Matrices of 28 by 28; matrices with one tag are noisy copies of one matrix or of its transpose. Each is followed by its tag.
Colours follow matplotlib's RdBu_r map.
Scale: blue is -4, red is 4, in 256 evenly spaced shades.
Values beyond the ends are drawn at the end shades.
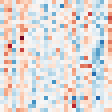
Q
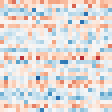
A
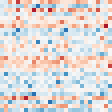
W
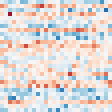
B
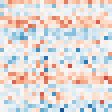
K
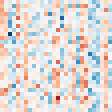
A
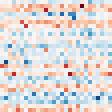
Q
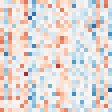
W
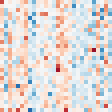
W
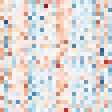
W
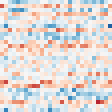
B
